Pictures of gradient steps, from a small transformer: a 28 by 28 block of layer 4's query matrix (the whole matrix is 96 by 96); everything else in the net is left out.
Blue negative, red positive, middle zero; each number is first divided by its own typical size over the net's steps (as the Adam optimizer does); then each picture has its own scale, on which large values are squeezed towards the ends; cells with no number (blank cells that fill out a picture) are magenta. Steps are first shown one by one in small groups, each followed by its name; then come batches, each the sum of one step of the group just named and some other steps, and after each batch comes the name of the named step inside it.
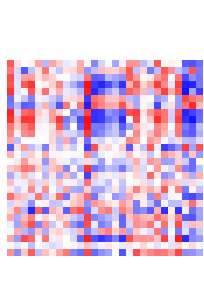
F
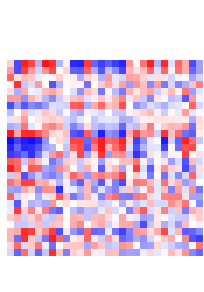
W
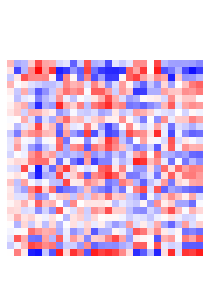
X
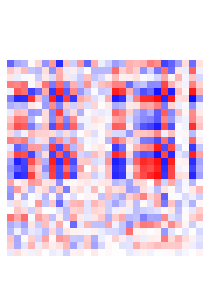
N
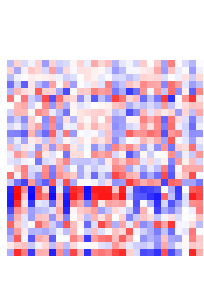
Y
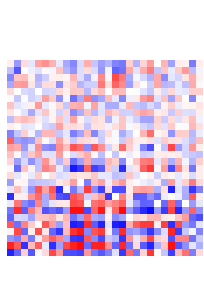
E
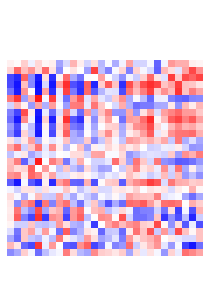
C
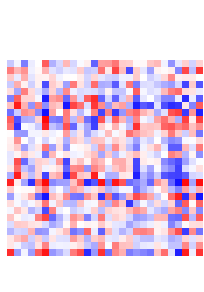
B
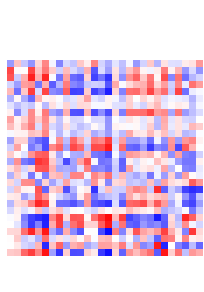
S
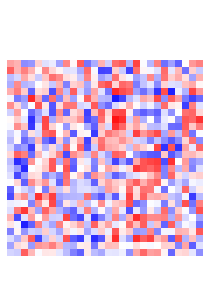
N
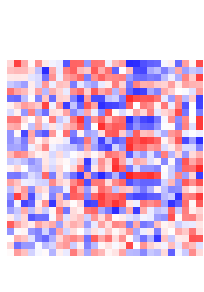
Y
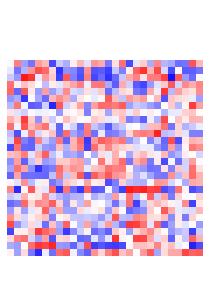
X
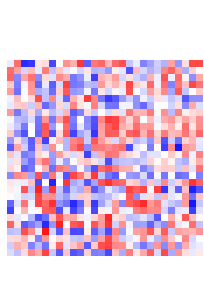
S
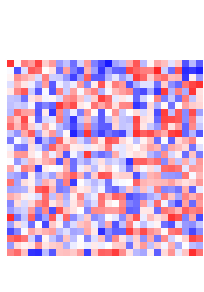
X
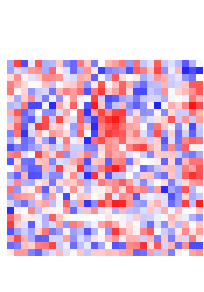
X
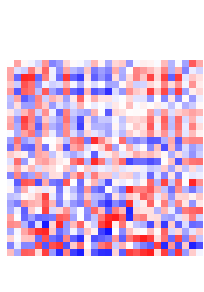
S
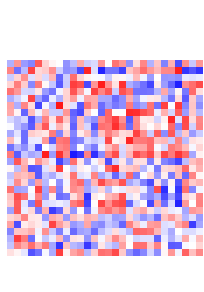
X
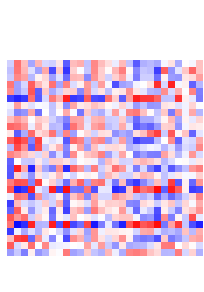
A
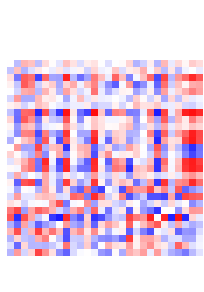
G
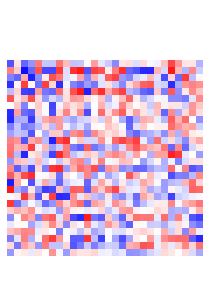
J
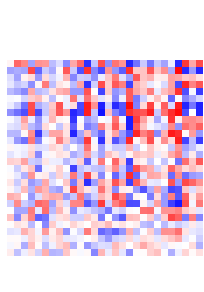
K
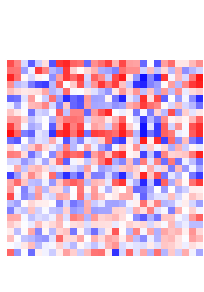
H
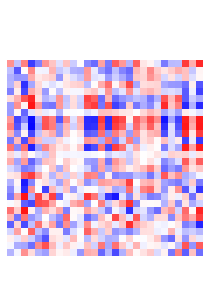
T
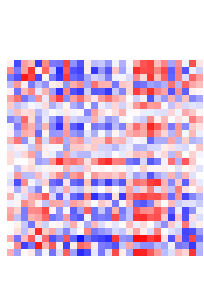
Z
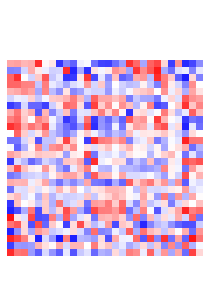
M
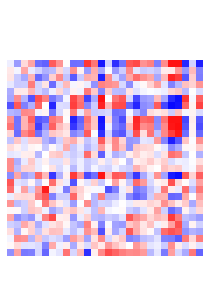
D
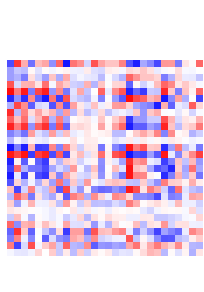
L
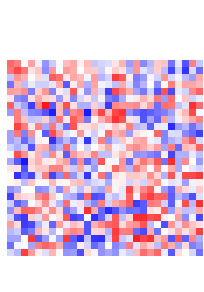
Z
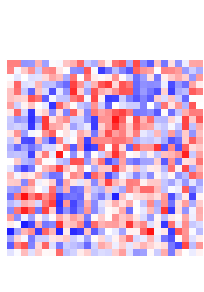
T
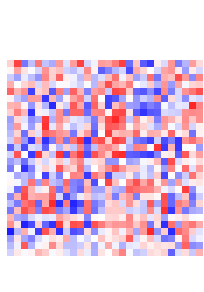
L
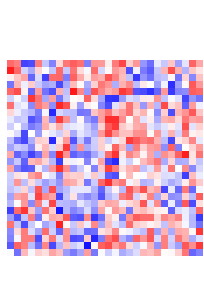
J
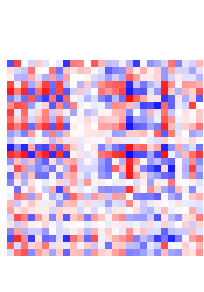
L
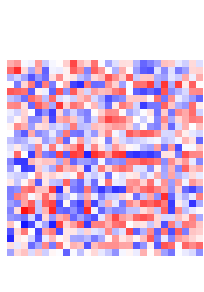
L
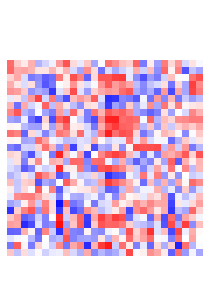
H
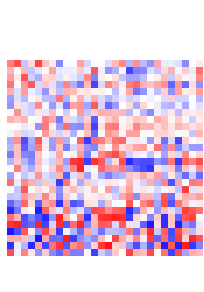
M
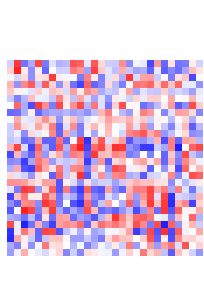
A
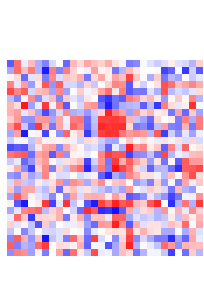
L
